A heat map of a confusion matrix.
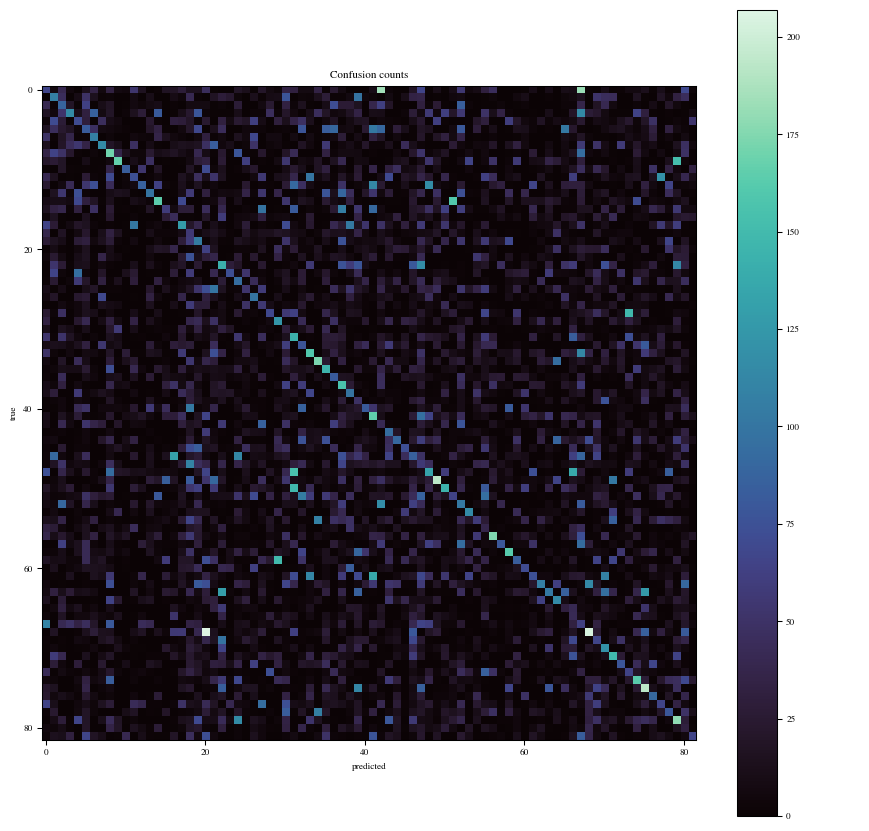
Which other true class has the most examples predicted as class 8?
48
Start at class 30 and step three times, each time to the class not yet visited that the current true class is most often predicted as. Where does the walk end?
24
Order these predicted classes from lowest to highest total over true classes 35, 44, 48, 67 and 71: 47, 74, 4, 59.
4, 59, 74, 47
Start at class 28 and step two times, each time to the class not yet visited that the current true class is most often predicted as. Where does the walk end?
55
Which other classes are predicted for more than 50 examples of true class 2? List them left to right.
5, 36, 42, 52
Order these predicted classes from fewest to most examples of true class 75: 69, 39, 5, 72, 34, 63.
34, 72, 5, 69, 63, 39
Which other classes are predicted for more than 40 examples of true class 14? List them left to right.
4, 17, 30, 51, 74
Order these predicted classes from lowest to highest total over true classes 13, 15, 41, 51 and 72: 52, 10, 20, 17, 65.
10, 65, 17, 20, 52
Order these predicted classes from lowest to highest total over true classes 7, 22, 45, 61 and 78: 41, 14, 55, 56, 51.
14, 51, 56, 55, 41
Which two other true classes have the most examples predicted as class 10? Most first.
81, 33
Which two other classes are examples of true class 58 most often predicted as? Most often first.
39, 32
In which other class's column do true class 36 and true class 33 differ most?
67
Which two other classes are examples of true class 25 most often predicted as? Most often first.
21, 20
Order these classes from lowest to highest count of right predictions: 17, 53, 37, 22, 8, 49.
53, 17, 22, 37, 8, 49
